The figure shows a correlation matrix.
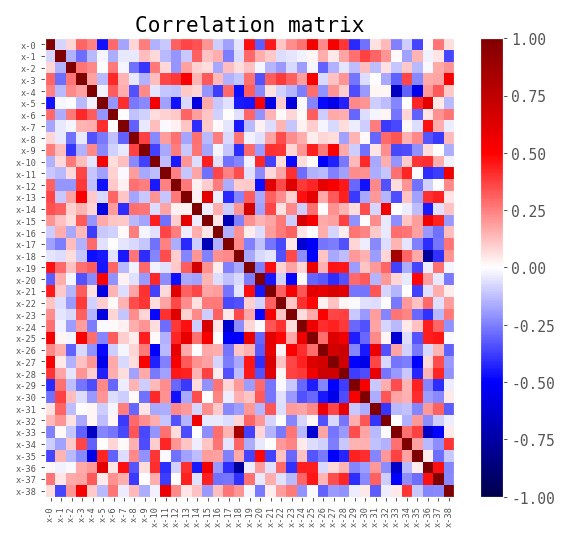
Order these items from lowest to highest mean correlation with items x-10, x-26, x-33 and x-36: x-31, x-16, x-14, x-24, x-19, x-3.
x-14, x-19, x-3, x-16, x-31, x-24
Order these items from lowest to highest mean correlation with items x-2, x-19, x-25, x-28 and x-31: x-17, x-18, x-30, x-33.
x-33, x-17, x-18, x-30
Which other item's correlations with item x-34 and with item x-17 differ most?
x-15
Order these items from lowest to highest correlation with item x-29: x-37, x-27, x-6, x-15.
x-27, x-37, x-6, x-15
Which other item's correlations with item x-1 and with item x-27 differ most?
x-30
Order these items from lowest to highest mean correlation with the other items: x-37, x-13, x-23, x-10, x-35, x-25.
x-35, x-10, x-37, x-23, x-13, x-25
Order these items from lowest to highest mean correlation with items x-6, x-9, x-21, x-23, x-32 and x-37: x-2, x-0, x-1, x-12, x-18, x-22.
x-18, x-2, x-1, x-22, x-12, x-0
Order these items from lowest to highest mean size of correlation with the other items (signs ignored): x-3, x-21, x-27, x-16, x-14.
x-16, x-14, x-3, x-21, x-27
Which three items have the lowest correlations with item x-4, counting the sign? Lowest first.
x-33, x-35, x-18
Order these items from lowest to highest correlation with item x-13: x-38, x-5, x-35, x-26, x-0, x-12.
x-35, x-5, x-38, x-26, x-12, x-0
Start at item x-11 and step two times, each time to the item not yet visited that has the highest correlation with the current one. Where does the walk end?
x-3
